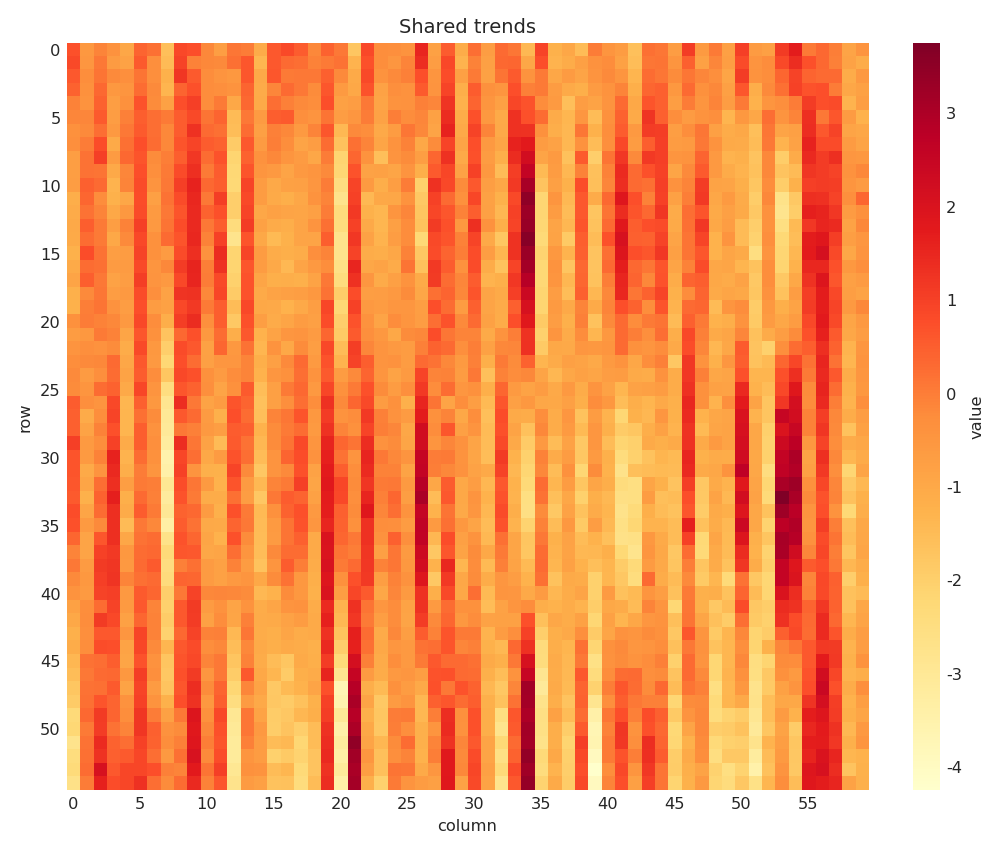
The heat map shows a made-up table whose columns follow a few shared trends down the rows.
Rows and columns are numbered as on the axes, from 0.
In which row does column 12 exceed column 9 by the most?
31
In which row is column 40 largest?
14
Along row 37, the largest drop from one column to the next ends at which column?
27
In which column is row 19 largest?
34
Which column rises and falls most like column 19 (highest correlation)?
3
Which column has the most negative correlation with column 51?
21
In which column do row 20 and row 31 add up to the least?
7
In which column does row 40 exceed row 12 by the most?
53
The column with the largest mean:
56
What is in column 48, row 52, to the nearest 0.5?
-2.5
